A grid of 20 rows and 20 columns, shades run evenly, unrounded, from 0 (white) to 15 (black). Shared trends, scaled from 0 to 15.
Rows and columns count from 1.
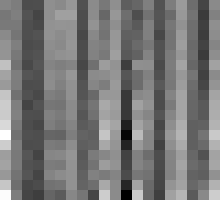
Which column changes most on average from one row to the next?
1
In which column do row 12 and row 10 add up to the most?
12
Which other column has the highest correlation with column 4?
14
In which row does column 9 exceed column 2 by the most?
20
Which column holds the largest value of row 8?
19
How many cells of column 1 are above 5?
11
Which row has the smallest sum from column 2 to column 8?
2
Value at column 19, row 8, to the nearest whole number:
11
